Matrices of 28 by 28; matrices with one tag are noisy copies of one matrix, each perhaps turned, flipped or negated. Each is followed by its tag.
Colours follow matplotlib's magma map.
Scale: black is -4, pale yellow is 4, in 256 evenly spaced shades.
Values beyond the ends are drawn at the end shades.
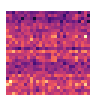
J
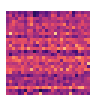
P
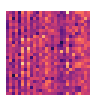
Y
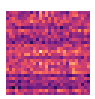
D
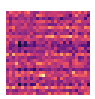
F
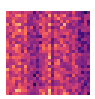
J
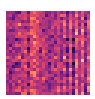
Y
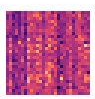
D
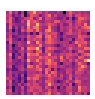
D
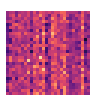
P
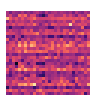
F
